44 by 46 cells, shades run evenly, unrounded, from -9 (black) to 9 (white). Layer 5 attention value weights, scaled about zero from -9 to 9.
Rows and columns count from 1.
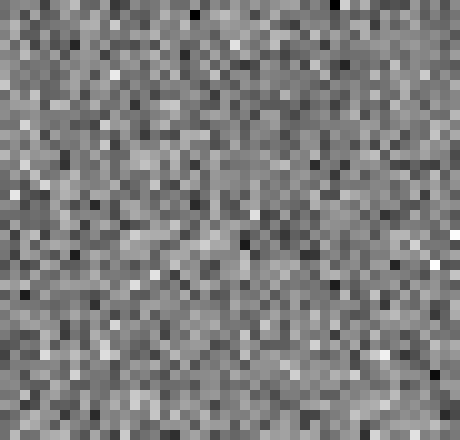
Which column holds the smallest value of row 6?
19
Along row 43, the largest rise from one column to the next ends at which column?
32
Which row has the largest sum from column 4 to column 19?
36
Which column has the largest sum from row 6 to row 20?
4
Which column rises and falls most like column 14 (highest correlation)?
15
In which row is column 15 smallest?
14
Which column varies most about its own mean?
3
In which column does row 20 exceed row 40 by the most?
2
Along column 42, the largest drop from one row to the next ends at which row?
21
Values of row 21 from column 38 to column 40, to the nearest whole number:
-1 1 1
